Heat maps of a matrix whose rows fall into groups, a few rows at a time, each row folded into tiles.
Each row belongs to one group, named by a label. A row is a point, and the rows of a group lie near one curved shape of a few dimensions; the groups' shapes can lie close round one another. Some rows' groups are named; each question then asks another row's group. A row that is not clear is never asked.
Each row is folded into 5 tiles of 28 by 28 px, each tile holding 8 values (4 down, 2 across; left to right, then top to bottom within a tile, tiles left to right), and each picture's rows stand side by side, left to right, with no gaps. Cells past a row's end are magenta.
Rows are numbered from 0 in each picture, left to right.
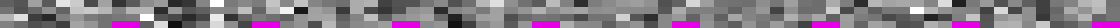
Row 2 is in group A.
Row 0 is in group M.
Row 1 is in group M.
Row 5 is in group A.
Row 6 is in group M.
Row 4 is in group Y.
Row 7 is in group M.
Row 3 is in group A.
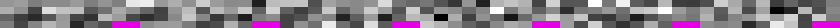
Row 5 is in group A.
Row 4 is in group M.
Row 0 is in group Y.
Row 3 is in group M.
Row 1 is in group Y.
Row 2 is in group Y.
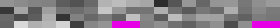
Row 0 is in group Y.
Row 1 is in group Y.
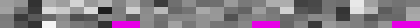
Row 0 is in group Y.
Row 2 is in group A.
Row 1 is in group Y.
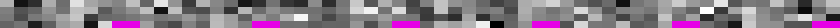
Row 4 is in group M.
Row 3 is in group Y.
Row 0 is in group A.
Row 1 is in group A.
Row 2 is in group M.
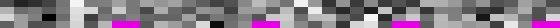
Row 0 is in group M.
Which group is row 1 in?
Y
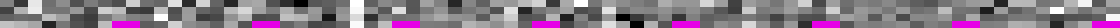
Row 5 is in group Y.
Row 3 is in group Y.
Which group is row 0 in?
Y
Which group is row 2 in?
M
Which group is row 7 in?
M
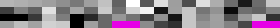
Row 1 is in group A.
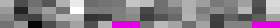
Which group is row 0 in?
A
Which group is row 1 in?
Y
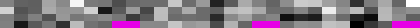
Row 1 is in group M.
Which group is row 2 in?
Y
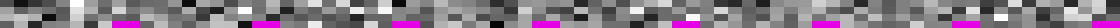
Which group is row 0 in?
M
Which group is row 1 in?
M
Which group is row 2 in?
M
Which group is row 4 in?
M
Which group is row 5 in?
M
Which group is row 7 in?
M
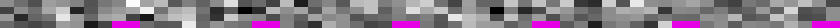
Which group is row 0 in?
A
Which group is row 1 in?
A
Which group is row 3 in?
A
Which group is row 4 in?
A
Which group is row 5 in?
Y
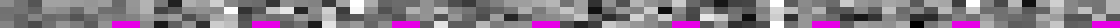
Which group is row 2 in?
A
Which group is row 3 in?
M
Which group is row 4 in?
Y
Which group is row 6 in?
Y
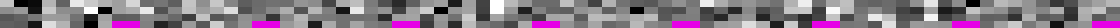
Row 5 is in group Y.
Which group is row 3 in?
A
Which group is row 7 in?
Y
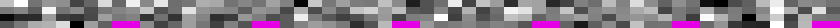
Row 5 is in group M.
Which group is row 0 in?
Y
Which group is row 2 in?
M
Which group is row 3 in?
M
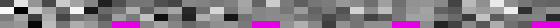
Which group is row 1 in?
M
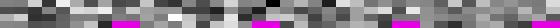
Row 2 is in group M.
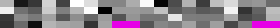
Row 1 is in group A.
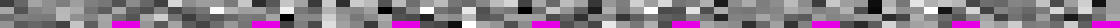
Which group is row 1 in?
M
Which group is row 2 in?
A
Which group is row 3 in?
A
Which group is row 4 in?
Y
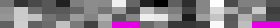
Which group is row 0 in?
M
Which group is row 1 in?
M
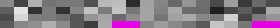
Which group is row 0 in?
M
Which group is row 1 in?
A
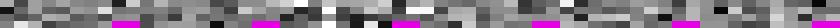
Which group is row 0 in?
Y
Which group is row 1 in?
Y
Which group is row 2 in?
Y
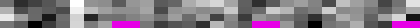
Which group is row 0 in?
M
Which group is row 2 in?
A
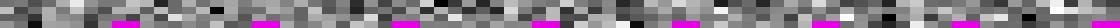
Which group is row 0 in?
A
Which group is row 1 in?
A
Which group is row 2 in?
A
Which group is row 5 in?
M
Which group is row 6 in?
M
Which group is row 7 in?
M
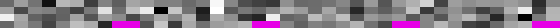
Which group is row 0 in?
M
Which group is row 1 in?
A
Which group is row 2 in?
A
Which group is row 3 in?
Y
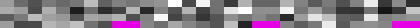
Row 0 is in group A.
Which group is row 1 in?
M
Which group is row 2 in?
A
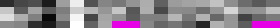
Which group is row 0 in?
M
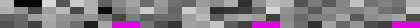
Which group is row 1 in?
A
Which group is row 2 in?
A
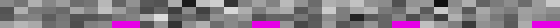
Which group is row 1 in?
M
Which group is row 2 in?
Y
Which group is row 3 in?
Y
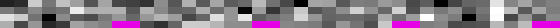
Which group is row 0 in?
M
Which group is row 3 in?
M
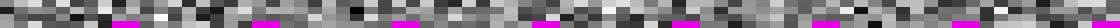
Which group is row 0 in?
M
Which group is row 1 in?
M
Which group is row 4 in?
Y
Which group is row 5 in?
A
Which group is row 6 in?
A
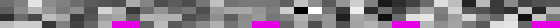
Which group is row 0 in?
Y
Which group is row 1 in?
M
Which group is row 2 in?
A
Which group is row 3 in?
A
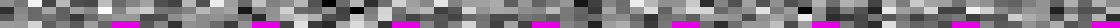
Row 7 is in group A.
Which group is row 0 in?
M
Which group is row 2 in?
M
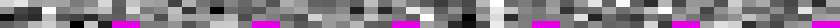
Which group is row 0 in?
Y
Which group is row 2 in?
A
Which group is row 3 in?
M
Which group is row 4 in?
M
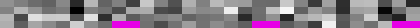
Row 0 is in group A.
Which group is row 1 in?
Y
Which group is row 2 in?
A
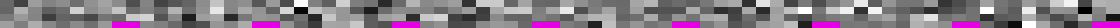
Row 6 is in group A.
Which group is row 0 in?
M
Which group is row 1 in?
M
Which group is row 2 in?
A
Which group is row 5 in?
M
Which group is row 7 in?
A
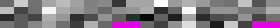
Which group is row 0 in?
Y
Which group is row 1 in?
Y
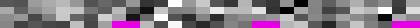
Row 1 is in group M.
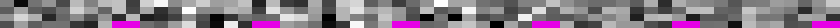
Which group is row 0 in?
M
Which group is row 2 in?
M
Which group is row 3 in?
Y
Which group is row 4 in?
A
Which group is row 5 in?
A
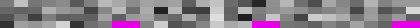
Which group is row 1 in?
A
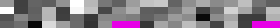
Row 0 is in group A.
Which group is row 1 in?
Y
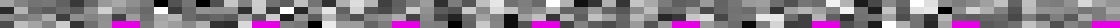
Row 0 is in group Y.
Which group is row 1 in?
M
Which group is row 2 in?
A
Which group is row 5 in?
A
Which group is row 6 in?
A
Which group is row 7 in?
Y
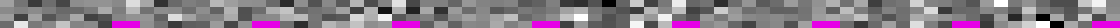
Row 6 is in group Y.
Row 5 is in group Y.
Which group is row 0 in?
M
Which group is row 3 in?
A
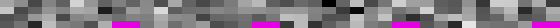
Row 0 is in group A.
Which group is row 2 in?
M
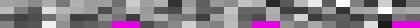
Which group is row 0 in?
Y
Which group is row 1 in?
Y
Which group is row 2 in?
M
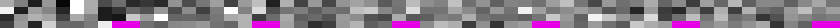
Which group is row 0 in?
A
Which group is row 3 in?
Y
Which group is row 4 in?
A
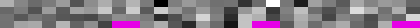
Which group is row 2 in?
M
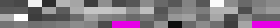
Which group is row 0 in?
M
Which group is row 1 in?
A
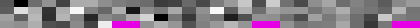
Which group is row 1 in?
M
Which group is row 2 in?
Y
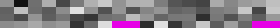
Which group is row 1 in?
M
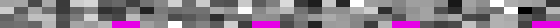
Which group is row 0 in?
A
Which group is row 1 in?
M
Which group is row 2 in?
A
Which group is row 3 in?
Y
